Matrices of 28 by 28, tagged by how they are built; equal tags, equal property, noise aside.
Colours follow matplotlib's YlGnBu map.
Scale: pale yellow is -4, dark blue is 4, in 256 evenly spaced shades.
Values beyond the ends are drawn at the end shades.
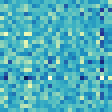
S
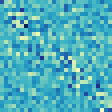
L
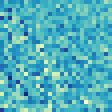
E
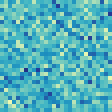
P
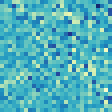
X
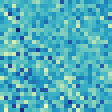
E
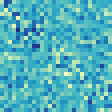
L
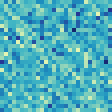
P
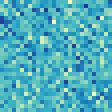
P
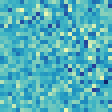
X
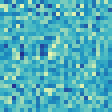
S
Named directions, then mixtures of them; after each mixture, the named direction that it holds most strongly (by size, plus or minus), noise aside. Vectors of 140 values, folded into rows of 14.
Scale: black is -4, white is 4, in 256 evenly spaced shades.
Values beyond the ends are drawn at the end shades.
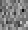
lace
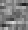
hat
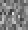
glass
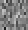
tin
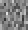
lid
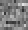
hat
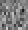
lace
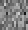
lid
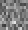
glass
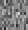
tin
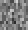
glass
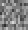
glass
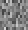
tin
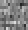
hat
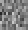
glass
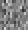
tin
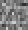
glass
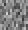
lid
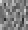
lid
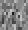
glass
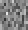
lid
